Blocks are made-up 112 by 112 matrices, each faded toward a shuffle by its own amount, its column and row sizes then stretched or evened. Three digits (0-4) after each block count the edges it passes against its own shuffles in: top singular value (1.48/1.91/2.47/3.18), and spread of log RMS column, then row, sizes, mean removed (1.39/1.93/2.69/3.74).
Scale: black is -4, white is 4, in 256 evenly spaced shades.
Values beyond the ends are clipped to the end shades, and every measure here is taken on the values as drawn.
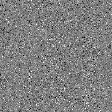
1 2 0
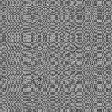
4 2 1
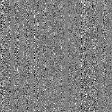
0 4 0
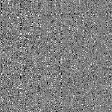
2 3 1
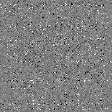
0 2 2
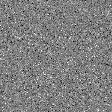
1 0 0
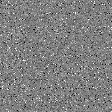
0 0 2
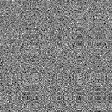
3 1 1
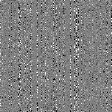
0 4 1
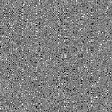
3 2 0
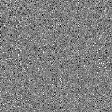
2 2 1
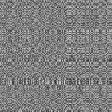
4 2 3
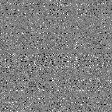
1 1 3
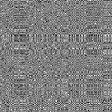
4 1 3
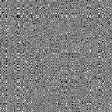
4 3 2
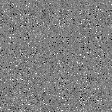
0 2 2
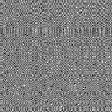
4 1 2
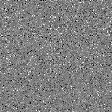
2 0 1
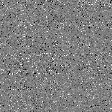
0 1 2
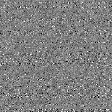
2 0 3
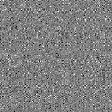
3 1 2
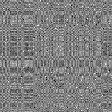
4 1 0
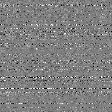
2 0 4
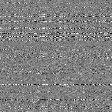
3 0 4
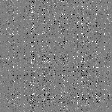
0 3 2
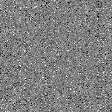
1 2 0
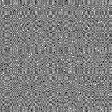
4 1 0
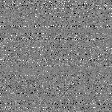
1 0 3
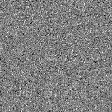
1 0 0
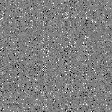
2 2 1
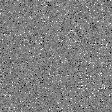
0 1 1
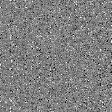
0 2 0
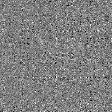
0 3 2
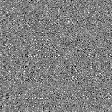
2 0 2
